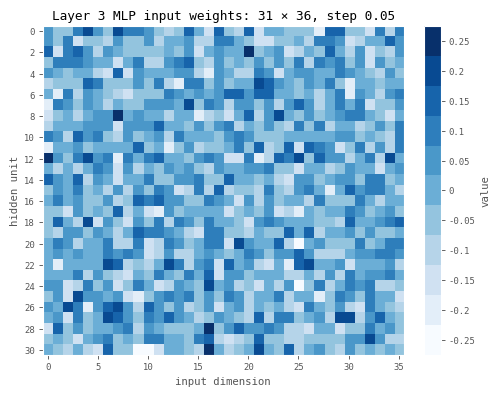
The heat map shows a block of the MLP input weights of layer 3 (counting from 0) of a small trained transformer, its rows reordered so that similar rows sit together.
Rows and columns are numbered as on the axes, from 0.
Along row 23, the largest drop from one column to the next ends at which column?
17
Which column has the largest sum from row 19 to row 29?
16
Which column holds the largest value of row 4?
7
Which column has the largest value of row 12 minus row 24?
25
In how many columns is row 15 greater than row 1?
16
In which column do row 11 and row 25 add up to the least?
0
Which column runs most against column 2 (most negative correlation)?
30
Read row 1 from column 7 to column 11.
0.05 -0.05 -0.05 0.05 -0.1
